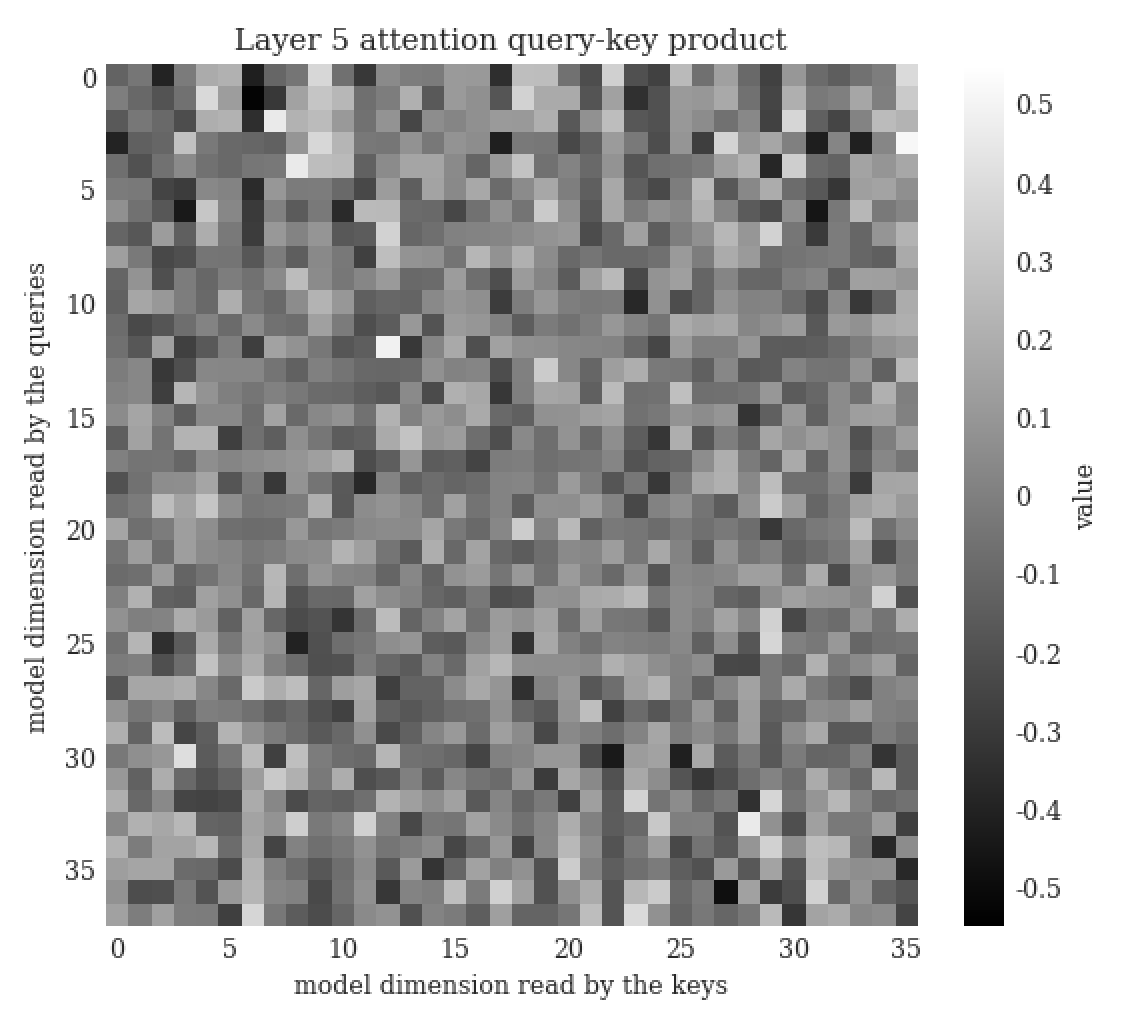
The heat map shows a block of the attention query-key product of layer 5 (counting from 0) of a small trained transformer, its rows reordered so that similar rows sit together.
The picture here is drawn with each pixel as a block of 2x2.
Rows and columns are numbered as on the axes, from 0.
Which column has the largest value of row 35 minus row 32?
20
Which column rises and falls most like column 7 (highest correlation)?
34
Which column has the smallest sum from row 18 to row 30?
10
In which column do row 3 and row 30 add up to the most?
3
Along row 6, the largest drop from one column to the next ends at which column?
31
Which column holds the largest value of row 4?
8
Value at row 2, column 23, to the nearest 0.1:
-0.2
